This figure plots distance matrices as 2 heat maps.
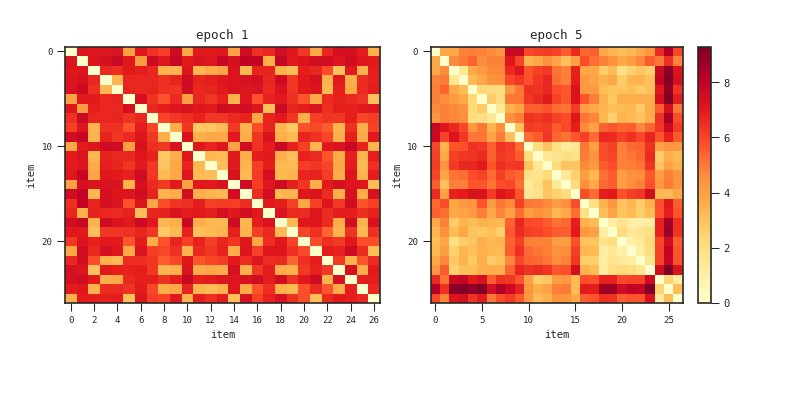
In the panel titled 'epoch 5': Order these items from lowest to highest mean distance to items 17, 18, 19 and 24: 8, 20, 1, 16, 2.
20, 16, 2, 1, 8
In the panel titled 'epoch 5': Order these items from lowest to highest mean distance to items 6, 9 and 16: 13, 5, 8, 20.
8, 20, 5, 13
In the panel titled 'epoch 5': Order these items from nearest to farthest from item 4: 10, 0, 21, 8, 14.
21, 8, 0, 14, 10
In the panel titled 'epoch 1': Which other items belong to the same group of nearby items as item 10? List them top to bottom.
0, 5, 14, 21, 26
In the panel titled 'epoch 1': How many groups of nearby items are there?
5
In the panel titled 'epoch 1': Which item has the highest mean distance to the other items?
1
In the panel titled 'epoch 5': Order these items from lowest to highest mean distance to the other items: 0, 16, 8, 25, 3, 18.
18, 16, 3, 0, 8, 25
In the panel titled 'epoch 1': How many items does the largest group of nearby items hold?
11
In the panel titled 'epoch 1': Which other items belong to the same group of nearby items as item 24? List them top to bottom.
3, 4, 22
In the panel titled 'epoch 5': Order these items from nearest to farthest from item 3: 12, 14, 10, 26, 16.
16, 14, 10, 12, 26
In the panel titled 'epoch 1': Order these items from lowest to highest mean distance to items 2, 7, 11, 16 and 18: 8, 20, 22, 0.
8, 20, 22, 0
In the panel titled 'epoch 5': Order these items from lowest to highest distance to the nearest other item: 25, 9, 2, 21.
21, 2, 25, 9
